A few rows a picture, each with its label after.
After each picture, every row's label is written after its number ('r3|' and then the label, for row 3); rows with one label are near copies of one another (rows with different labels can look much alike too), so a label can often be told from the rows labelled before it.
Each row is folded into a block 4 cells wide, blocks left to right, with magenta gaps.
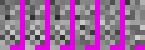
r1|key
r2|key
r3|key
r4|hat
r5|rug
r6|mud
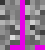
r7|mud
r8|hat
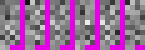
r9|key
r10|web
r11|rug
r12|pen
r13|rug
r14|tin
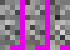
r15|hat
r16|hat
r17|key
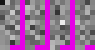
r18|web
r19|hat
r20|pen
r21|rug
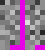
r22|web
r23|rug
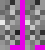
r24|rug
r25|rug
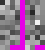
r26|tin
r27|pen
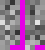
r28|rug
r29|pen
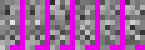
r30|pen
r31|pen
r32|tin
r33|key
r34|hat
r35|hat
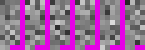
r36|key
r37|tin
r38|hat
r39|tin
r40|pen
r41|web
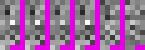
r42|pen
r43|pen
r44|pen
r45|pen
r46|key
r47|hat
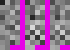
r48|web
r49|key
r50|key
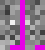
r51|pen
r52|rug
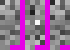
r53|tin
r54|pen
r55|tin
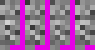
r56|hat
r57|hat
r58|hat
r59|hat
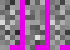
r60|rug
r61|mud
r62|rug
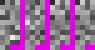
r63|mud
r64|rug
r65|tin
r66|tin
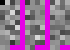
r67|web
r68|mud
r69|tin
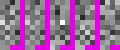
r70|rug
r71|rug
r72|pen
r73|key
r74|tin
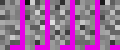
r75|mud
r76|web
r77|rug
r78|hat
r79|web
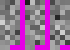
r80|rug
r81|web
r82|key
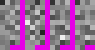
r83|web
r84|rug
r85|mud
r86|mud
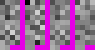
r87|key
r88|web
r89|key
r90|tin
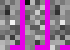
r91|pen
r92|web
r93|pen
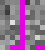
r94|pen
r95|mud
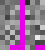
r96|key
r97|mud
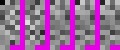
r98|web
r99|rug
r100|tin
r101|tin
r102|tin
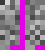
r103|tin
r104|key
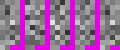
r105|pen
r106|hat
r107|rug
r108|rug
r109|pen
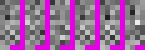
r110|key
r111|rug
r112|mud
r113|key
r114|key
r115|pen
